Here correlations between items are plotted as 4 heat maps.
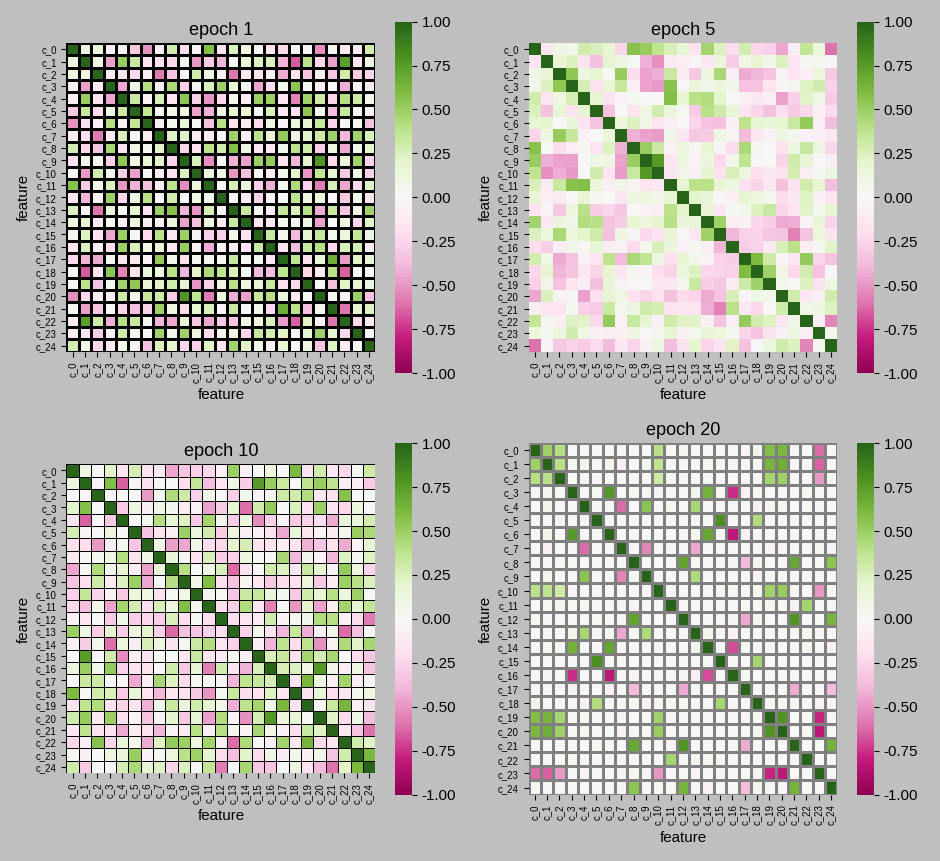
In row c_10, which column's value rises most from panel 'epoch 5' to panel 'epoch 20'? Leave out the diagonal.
c_1
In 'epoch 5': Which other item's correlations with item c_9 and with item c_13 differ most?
c_10
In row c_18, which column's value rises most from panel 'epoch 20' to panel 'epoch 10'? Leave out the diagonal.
c_0
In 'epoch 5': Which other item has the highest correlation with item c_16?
c_21
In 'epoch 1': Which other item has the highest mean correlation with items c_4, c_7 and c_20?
c_9
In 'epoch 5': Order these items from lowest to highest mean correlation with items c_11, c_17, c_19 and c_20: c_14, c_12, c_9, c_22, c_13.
c_14, c_9, c_12, c_13, c_22
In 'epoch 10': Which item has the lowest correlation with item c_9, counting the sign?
c_6
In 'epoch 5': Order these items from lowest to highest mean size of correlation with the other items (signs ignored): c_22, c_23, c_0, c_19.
c_23, c_19, c_22, c_0
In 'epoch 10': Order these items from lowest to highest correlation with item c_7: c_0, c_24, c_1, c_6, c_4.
c_0, c_1, c_6, c_24, c_4
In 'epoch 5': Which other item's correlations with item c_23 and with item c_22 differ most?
c_17
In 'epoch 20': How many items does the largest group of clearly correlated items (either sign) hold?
7
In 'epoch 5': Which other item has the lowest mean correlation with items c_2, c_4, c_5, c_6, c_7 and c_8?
c_24
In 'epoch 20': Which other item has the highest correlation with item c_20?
c_19
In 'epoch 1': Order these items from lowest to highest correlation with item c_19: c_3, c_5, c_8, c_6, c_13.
c_3, c_6, c_8, c_13, c_5
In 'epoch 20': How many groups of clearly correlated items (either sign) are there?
6
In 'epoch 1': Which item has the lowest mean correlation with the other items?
c_2
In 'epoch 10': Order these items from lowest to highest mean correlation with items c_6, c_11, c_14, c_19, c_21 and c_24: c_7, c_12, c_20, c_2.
c_20, c_12, c_2, c_7
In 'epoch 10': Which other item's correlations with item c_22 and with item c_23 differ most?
c_19
